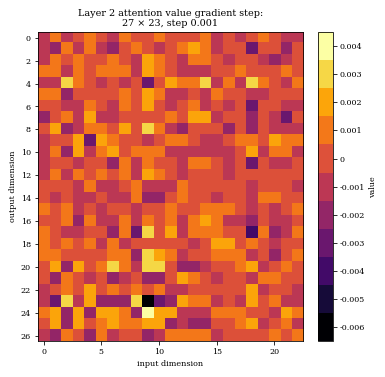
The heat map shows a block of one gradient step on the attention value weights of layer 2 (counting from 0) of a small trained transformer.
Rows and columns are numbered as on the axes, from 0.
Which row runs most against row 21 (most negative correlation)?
20
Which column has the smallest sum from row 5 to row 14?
18
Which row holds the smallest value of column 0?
7
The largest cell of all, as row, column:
24, 9
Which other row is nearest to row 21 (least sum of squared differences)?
14
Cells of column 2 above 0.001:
2
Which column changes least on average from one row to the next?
17
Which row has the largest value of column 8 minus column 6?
23
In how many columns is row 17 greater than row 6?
8
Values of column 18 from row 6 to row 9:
-0.003 -0.002 -0.002 0.001
